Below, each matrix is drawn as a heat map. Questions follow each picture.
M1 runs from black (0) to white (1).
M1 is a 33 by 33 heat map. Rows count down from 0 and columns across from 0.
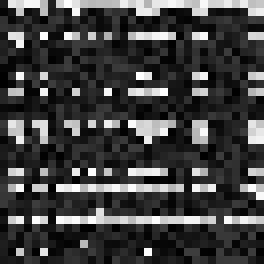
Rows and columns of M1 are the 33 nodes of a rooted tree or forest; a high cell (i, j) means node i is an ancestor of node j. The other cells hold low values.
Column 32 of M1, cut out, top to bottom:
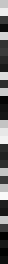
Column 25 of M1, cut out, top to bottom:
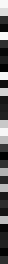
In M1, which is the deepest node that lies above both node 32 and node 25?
17
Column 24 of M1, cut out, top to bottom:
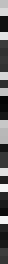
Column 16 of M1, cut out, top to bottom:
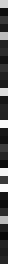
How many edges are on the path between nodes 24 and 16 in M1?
4
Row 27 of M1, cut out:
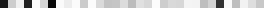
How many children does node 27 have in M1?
3
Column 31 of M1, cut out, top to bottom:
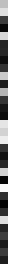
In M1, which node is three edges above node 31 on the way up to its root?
1
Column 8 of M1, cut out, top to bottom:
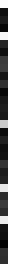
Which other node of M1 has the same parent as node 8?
21
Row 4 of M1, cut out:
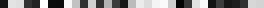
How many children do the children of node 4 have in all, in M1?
1
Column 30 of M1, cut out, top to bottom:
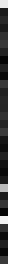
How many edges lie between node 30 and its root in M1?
3
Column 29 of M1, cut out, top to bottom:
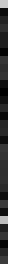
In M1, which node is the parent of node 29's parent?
0
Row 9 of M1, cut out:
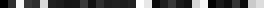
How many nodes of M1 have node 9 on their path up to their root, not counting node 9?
8
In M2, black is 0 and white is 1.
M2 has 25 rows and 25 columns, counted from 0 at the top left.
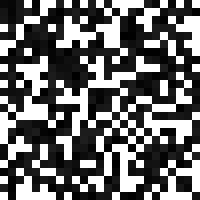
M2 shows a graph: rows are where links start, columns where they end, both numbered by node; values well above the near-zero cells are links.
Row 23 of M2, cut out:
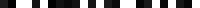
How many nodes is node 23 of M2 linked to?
10
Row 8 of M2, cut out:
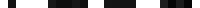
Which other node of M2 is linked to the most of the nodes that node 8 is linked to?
node 14
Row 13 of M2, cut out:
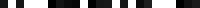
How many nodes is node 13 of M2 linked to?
10
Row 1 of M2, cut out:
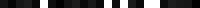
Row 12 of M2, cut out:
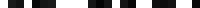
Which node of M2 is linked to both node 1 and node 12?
node 18
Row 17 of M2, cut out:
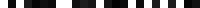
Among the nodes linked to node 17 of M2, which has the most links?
node 0
